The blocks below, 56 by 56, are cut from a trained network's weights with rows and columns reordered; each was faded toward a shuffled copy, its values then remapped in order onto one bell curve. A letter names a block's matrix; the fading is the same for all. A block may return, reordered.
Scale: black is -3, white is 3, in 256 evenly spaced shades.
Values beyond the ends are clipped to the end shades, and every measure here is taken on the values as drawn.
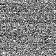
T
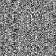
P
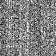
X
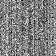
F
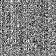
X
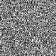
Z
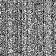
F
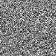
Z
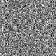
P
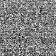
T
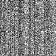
F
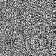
P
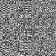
P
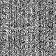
F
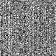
X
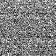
T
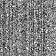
F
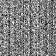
F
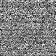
T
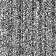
X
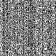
F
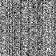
F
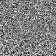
Z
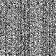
X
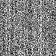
X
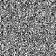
P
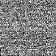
T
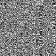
P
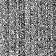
X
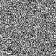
Z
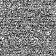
T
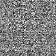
T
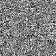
Z
